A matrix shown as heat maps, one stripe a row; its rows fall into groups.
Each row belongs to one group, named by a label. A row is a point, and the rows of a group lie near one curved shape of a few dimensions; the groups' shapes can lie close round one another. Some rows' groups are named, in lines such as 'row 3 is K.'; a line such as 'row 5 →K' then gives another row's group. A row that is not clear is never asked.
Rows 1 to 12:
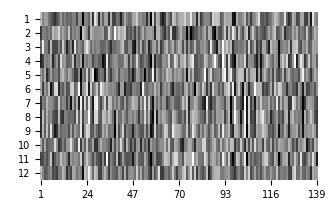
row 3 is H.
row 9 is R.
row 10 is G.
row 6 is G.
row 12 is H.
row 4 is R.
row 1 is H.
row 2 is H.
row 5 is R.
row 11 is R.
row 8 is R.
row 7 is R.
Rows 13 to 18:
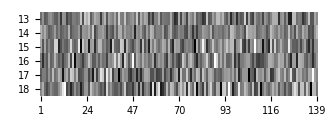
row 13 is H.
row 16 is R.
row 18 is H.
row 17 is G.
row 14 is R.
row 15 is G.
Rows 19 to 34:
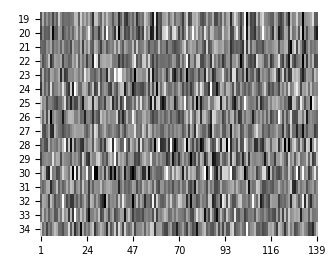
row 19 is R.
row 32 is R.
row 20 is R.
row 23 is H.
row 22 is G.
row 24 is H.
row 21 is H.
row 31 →G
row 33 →H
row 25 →H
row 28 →H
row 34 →R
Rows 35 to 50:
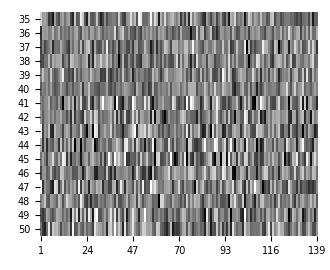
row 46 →R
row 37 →R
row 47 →G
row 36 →H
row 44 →R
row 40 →R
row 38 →G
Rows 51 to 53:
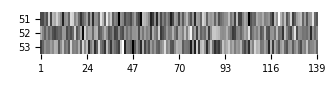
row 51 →G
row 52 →H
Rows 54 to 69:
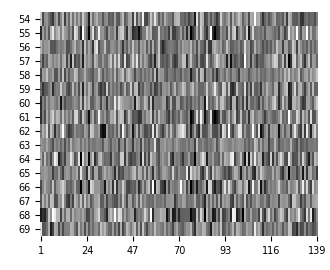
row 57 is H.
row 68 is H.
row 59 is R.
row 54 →G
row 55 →H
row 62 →R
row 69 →G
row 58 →H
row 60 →H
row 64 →G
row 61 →H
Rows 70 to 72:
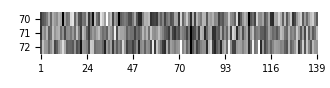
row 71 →H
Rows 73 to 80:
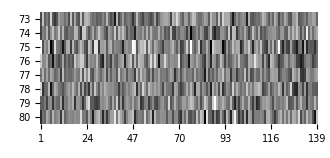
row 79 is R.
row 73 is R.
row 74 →H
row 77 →H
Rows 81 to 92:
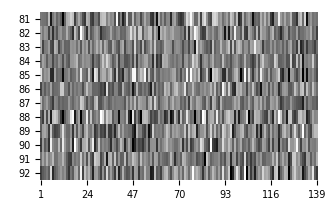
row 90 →H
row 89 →R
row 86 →R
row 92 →R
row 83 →G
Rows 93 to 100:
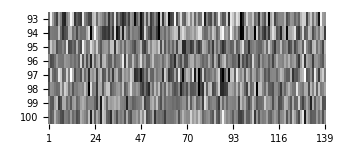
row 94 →R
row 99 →G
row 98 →H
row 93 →H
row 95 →R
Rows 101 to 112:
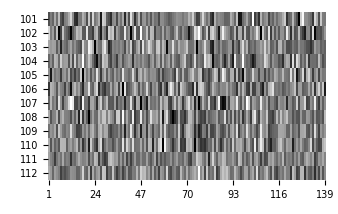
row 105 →R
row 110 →R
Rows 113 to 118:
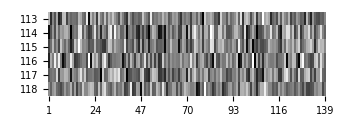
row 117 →G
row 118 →G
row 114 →G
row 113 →G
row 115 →G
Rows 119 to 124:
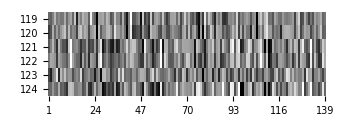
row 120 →G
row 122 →R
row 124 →R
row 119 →G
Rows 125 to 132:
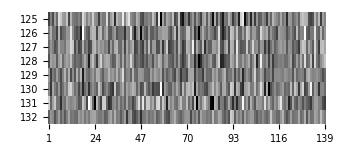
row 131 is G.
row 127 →H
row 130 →R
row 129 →R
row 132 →R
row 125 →H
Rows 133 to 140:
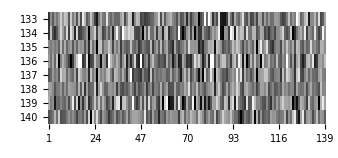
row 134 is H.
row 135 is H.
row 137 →G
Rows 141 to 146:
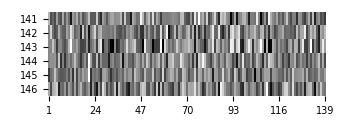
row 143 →R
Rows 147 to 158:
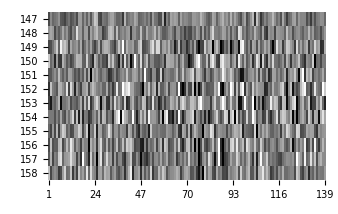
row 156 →H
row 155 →G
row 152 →H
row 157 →H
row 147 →R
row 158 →G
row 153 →R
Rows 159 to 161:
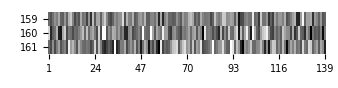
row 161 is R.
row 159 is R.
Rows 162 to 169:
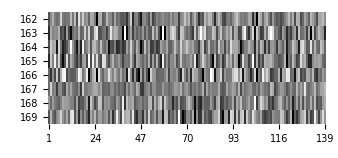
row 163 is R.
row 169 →H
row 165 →R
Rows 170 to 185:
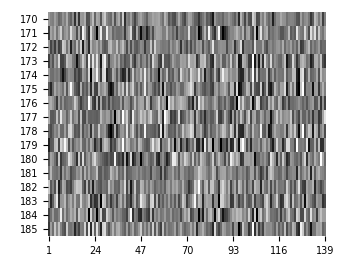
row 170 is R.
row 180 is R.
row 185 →R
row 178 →R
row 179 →H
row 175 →R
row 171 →H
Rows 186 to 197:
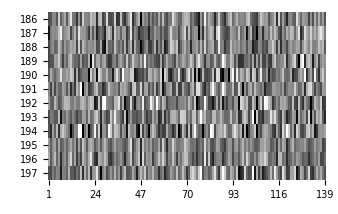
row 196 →G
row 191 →R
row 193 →R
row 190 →H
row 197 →R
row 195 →G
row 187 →G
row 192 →G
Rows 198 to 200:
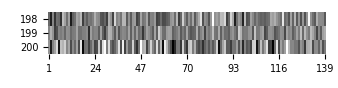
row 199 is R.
